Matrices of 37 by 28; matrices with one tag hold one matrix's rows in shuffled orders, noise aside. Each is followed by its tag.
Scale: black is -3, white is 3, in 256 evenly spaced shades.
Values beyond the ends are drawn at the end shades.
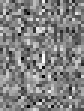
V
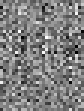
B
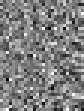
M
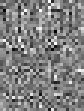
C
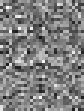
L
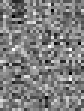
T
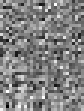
L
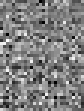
L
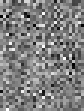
V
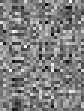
T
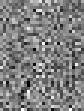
V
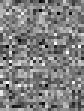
L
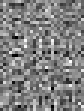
T
